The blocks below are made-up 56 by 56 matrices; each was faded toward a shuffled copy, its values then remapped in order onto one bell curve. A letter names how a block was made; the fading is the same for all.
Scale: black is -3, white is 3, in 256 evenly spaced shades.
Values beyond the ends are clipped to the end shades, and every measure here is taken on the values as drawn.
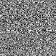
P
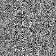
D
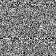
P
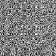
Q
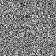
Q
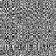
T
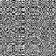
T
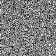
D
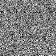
P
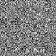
Q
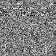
P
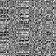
T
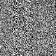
D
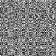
T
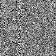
D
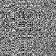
Q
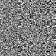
Q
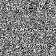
P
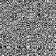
Q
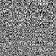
Q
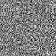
Q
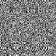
Q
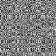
T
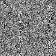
D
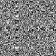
Q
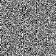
D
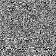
P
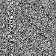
D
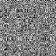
Q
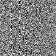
D
